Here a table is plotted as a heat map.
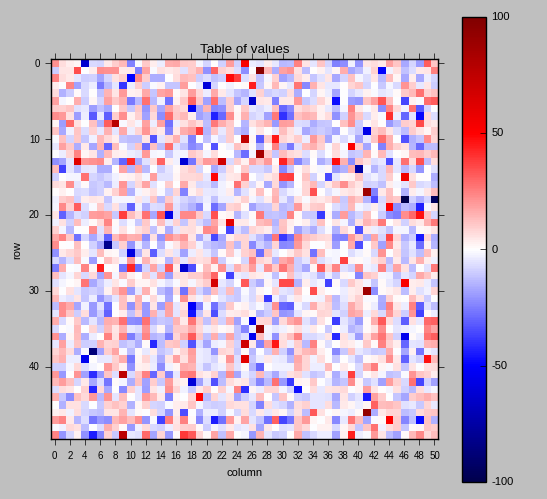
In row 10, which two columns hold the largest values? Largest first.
25, 29
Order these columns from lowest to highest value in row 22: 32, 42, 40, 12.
40, 32, 42, 12
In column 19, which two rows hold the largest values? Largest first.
44, 9
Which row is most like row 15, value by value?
29
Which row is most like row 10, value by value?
37
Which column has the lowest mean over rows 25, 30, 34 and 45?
10
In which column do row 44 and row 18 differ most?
50
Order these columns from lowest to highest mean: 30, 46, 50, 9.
46, 30, 50, 9
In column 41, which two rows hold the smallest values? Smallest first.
9, 44
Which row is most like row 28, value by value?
22
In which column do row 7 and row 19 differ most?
3
